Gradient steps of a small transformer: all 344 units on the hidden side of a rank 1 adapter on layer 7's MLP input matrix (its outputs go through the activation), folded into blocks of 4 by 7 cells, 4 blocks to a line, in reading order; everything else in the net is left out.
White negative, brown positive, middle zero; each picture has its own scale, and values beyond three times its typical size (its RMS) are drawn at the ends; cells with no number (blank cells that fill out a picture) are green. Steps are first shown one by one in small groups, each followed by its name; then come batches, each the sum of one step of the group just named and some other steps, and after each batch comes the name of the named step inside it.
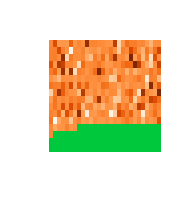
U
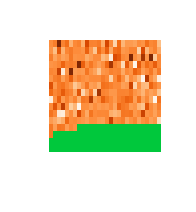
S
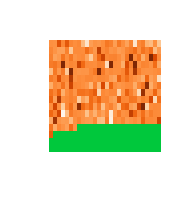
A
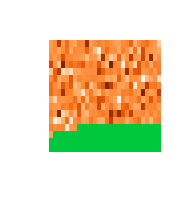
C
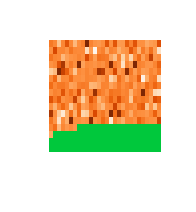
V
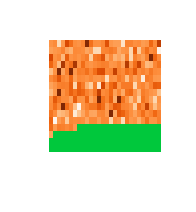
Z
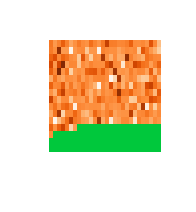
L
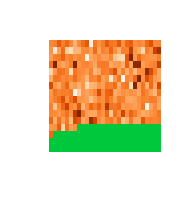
U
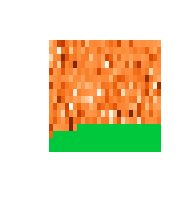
A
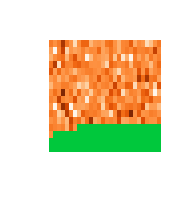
V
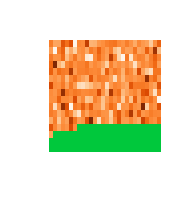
V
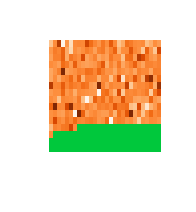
U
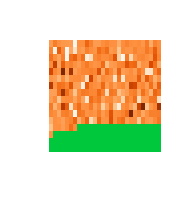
U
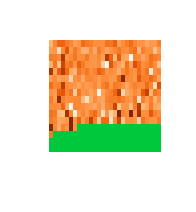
V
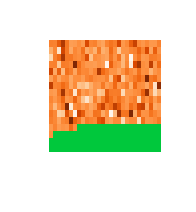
V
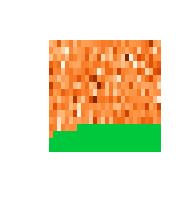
S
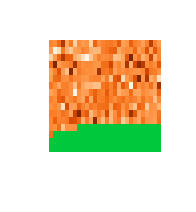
A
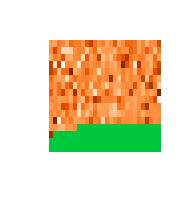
U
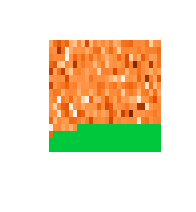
U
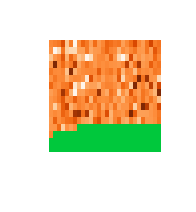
U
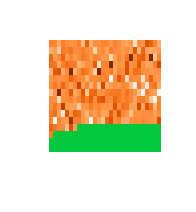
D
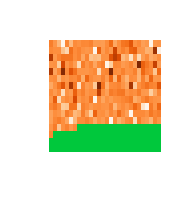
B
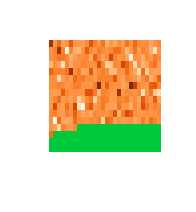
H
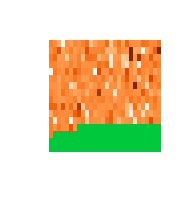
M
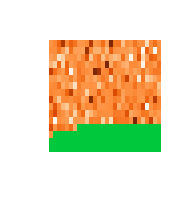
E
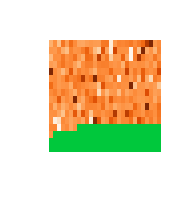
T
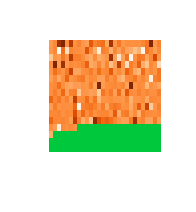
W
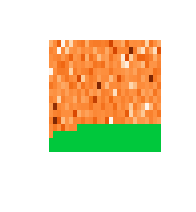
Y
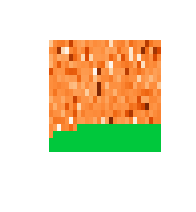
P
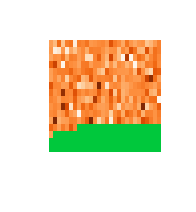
Y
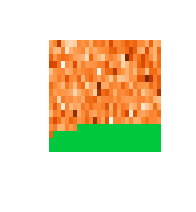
Y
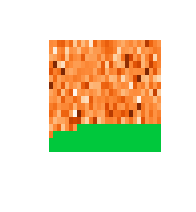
D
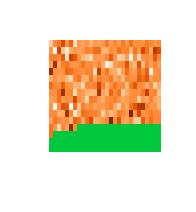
P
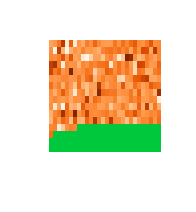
P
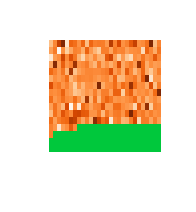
W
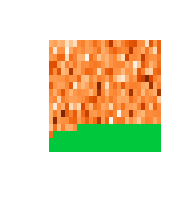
Y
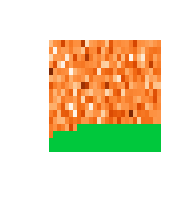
E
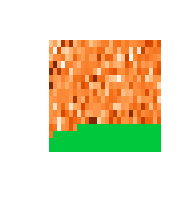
T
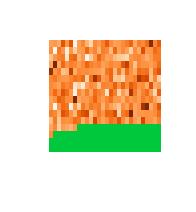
T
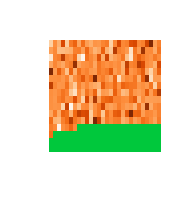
T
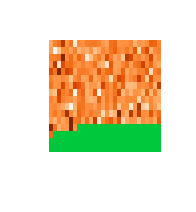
D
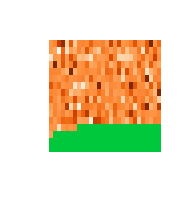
W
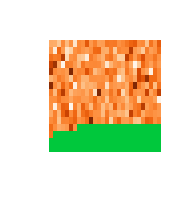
M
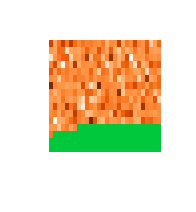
H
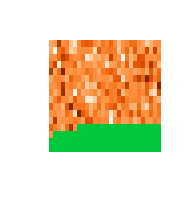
B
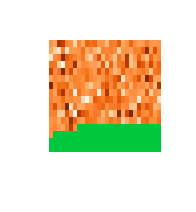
D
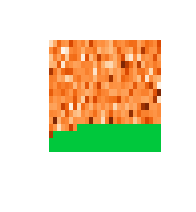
P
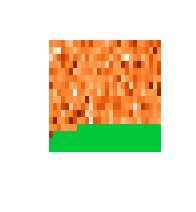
D
